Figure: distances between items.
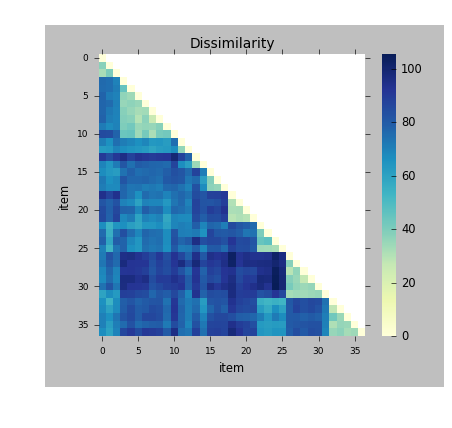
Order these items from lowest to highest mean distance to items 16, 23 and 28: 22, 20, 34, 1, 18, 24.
1, 22, 34, 24, 20, 18
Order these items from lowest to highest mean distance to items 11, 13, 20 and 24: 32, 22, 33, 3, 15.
22, 32, 33, 3, 15
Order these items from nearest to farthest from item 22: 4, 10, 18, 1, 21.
1, 4, 10, 21, 18
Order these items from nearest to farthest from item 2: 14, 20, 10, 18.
14, 10, 20, 18
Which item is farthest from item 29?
24
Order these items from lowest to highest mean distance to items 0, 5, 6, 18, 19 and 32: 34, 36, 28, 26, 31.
34, 36, 31, 28, 26
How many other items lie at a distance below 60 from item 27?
5
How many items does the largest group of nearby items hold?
8
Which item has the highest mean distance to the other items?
13
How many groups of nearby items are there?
9
